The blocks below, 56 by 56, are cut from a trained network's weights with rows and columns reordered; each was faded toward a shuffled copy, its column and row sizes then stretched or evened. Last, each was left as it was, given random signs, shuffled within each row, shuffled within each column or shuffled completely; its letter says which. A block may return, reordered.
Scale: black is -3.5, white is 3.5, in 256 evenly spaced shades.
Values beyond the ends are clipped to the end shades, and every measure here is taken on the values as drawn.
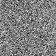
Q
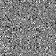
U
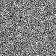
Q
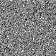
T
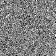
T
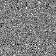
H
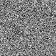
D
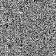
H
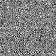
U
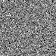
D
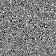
D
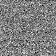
D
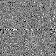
H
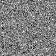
T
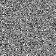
H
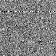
D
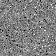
Q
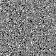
T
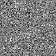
H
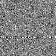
H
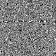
D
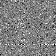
H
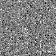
T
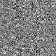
U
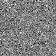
D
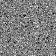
D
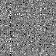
H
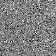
H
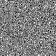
Q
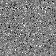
D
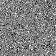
D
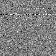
D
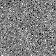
T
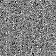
T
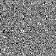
U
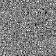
U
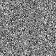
T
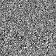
H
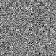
U
